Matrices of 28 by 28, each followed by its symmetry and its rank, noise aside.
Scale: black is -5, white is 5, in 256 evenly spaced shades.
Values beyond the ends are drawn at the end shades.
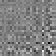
no symmetry, rank two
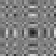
symmetric, rank one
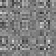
antisymmetric, rank two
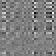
no symmetry, rank one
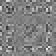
symmetric, rank three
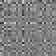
antisymmetric, rank two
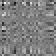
antisymmetric, rank two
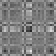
symmetric, rank one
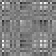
symmetric, rank one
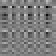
no symmetry, rank one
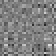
antisymmetric, rank two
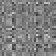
no symmetry, rank three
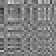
antisymmetric, rank two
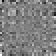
no symmetry, rank three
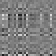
no symmetry, rank one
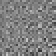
no symmetry, rank three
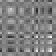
symmetric, rank one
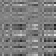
no symmetry, rank one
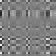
no symmetry, rank one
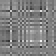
symmetric, rank one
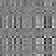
no symmetry, rank one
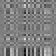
no symmetry, rank one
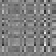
no symmetry, rank one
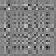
symmetric, rank two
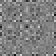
symmetric, rank three
